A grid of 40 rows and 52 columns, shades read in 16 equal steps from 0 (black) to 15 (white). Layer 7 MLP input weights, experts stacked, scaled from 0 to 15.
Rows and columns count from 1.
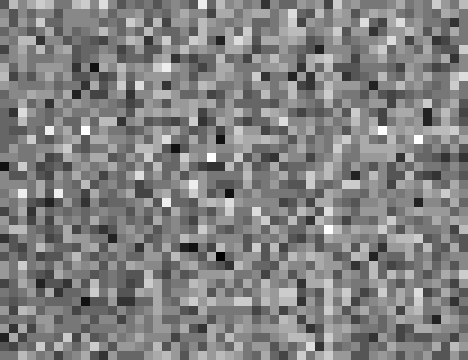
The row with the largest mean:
16
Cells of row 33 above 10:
7
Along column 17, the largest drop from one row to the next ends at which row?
5
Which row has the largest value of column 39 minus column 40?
34
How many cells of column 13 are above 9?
4
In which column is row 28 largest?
29
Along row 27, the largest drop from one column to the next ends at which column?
48
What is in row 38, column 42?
3
